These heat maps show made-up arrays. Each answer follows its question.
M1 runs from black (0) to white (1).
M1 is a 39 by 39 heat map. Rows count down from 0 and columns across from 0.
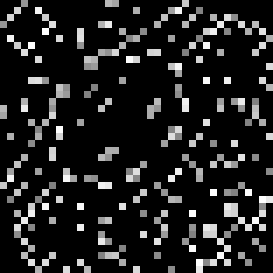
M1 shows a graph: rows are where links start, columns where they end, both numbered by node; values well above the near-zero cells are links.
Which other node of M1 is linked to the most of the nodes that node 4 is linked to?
node 37
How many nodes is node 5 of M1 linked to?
8
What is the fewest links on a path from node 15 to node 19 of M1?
5
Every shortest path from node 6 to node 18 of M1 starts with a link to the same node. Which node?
node 11
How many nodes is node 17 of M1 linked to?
6
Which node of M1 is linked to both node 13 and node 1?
node 25
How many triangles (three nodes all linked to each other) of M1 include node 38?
8
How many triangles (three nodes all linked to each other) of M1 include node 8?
5
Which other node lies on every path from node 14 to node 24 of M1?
node 33
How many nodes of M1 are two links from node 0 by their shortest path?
7
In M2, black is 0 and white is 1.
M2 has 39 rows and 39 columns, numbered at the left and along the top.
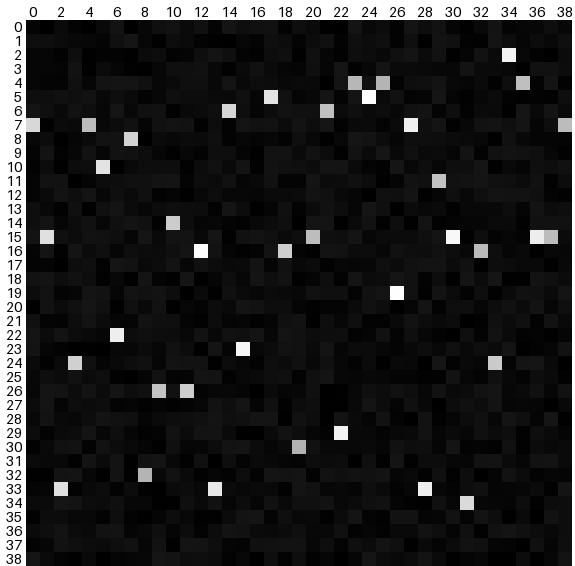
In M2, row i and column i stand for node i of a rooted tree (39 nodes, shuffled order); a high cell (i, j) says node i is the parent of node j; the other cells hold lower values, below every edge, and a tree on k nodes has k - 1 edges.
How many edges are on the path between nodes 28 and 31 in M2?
4
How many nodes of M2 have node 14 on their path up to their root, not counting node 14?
11
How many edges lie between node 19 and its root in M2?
8
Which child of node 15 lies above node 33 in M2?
30
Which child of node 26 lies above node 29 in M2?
11
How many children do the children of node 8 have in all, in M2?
4
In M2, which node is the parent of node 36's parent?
23
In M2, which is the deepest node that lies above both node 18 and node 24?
16
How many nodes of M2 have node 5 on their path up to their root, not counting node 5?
9
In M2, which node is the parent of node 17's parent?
10
